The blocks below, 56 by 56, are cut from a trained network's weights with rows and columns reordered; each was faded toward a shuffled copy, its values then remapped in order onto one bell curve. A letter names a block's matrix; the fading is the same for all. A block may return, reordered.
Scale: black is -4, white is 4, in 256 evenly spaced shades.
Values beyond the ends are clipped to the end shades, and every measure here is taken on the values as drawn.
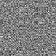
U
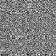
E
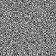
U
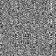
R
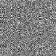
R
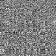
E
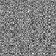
E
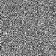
R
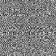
E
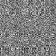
E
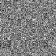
R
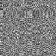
U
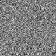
U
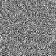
U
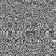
E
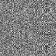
R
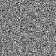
R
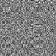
U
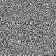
U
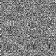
R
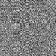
U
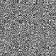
R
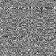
E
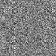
R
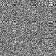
R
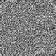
U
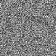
R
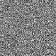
R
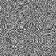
U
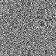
U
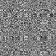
E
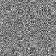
U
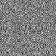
U
